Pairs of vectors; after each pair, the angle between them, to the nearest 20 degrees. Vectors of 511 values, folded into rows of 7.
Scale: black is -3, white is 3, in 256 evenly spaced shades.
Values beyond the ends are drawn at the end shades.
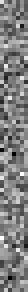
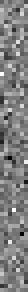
80 degrees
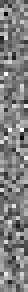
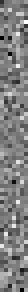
80 degrees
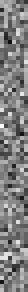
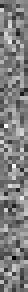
140 degrees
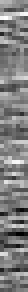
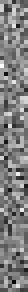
80 degrees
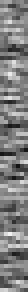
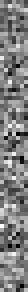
120 degrees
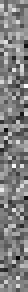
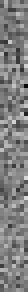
140 degrees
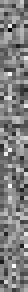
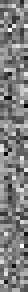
160 degrees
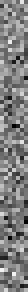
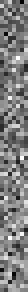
140 degrees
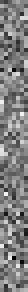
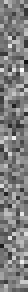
140 degrees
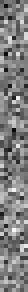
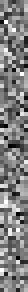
80 degrees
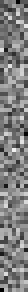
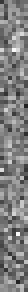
80 degrees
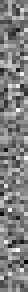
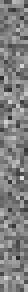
100 degrees
